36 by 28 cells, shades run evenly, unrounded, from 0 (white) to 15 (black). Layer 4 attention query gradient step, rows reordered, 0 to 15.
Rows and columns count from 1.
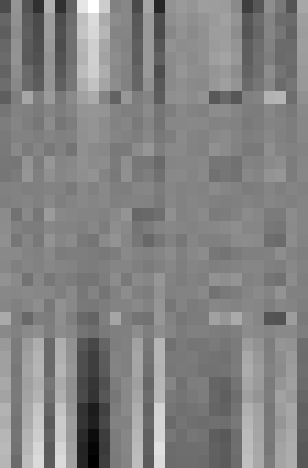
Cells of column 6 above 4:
31
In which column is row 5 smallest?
9
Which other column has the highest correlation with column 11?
22
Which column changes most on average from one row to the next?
26
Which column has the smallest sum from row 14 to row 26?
1
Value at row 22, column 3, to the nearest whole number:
8
